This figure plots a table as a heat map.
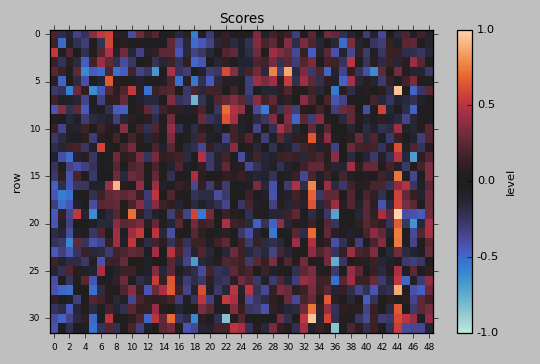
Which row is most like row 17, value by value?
18
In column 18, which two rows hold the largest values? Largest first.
19, 15
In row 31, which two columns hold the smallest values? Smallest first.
36, 5
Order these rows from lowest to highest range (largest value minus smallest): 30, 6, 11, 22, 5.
11, 5, 22, 6, 30
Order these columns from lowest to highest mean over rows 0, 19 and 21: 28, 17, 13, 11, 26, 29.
28, 17, 29, 26, 13, 11
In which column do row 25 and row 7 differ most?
6
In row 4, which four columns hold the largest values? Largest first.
30, 28, 22, 15
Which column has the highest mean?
44
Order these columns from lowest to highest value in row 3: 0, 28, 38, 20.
20, 0, 28, 38
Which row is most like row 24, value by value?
7
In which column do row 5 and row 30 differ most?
22
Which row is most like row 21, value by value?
15
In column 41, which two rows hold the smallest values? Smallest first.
4, 27
